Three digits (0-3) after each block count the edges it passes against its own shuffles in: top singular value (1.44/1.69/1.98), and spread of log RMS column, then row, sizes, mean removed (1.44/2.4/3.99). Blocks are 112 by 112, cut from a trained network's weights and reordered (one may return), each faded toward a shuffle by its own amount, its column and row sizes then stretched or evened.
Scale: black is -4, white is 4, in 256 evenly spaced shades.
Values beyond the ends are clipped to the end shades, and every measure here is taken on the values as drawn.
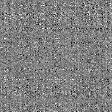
1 1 2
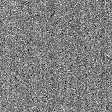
0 0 0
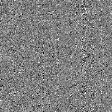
0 2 1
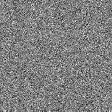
1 1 0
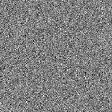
1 1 0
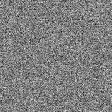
1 0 0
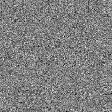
2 0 1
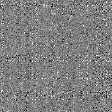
0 2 2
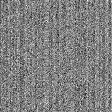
3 0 0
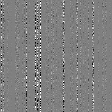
3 3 0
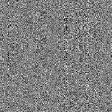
2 2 0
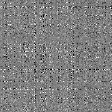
1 2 2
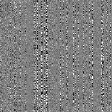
2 3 0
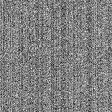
3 0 0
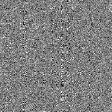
2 2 1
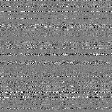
2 1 3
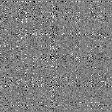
0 2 2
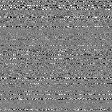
3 0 3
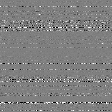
3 0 3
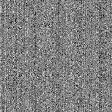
2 1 0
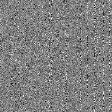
1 2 0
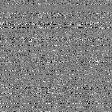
0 0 3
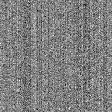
3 1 0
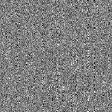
2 2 0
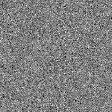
1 1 0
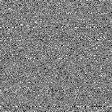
2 0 2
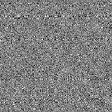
3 0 2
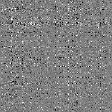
0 2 2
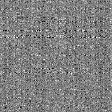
2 0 2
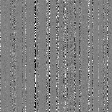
3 3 0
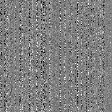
1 3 0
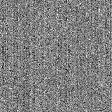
2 1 0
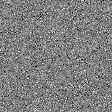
0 0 1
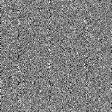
2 2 0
